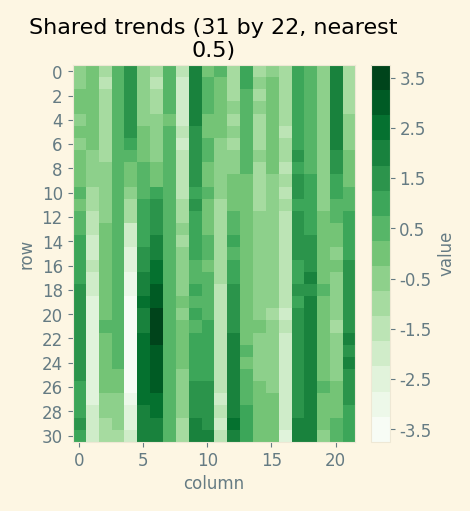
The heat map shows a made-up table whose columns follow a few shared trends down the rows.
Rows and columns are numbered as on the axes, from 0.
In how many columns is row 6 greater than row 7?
3
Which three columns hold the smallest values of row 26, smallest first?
4, 1, 16
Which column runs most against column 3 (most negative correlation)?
10
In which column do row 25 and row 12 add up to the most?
6
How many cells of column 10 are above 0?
22
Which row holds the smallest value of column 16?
30
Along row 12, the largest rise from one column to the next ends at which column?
17
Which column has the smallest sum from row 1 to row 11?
8
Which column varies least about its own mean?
7
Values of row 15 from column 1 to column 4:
-2 0 0.5 -2.5
